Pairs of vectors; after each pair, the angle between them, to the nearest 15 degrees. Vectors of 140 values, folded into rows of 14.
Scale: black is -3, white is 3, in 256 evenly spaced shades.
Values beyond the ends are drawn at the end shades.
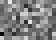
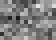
45 degrees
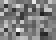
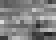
90 degrees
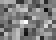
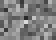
45 degrees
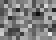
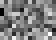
75 degrees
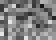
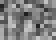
45 degrees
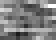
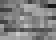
165 degrees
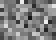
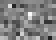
105 degrees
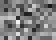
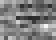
60 degrees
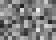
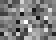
90 degrees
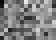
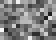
105 degrees
